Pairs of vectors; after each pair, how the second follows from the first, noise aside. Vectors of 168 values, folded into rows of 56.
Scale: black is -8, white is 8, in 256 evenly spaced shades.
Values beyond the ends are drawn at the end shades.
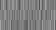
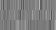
negated, partly zeroed.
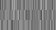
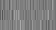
wrapped around, partly zeroed.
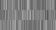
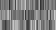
reversed, negated, scaled up.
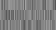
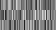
wrapped around, negated, scaled up.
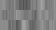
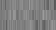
wrapped around, partly zeroed.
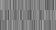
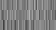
shuffled.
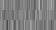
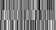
negated, scaled up.
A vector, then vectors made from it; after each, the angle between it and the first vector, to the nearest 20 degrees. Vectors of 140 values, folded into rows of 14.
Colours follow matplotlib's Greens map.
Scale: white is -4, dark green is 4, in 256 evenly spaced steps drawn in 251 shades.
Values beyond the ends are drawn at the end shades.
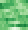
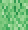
100 degrees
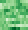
160 degrees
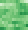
120 degrees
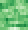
20 degrees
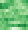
20 degrees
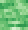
20 degrees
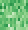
80 degrees
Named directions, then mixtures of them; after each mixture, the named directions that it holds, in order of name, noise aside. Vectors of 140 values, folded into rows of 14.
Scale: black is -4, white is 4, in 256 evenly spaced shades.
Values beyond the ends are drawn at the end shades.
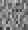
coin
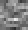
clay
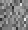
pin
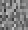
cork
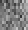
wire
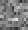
clay, pin.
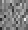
coin, pin.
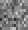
clay, pin.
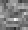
clay.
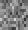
clay, pin.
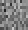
cork, pin.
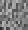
coin, cork.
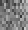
wire.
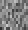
coin.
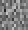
cork.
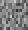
coin.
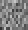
coin.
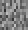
cork.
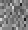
pin.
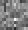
clay, cork.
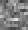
clay.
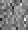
pin.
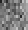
wire.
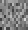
coin, pin.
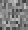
clay, coin.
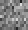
clay, pin.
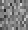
cork, pin.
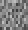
coin.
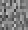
cork.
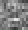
clay, wire.
